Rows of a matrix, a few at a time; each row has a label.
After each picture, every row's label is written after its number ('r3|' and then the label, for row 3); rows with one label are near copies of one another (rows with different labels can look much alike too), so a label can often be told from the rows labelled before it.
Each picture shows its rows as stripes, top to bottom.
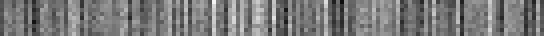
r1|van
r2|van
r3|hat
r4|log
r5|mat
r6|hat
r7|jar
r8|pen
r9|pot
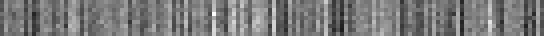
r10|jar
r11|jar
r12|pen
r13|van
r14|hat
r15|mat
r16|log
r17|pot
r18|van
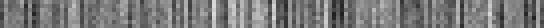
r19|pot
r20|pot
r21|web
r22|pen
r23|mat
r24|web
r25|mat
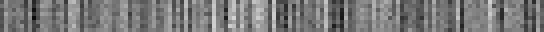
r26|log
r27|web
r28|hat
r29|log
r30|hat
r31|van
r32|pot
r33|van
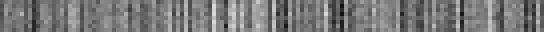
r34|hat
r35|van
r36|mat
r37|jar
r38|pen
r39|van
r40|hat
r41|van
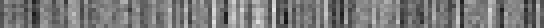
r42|log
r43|van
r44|mat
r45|hat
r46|hat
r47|hat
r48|mat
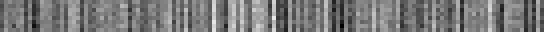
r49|mat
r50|pen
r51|mat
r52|web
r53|mat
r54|jar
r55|hat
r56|mat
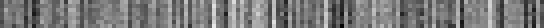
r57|web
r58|pen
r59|log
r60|hat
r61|pen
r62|mat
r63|van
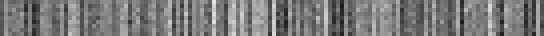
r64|van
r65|log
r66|web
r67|jar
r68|pot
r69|mat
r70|web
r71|web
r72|log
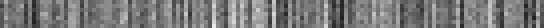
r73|log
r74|jar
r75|hat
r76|web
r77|log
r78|pen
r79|van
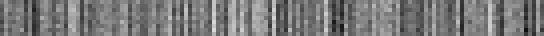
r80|van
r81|log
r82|log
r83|jar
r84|mat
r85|pen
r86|log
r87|jar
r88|log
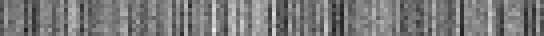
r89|web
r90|pot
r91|log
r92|log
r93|mat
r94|pot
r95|jar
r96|pen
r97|log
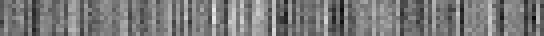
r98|hat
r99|jar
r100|van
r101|hat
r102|mat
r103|pot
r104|log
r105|log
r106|web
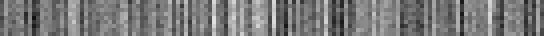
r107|mat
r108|log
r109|mat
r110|web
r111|pen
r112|pot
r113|hat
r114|web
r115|jar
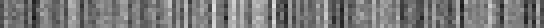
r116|web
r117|mat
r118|van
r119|web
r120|hat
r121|mat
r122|van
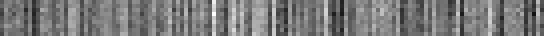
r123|van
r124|van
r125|web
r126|van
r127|pen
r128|pen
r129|log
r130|hat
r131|pen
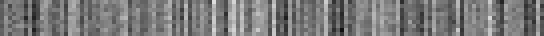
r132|pen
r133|web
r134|web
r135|hat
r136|web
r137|van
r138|jar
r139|hat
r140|web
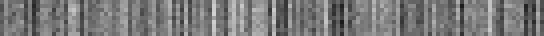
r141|web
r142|jar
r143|log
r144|van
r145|web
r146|jar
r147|jar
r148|pen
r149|log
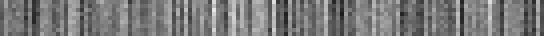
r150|mat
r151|web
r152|van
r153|hat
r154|web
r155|web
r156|web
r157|log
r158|web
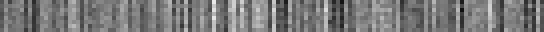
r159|jar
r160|pen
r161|pot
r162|web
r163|van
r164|van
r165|log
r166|web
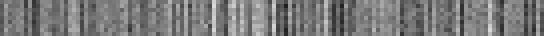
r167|pen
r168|pot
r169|mat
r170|jar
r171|pen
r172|jar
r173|mat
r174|mat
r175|hat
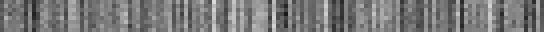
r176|van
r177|web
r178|van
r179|web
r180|log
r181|web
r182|mat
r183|pen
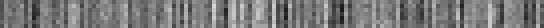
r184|hat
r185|jar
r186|hat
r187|hat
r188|hat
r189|log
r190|web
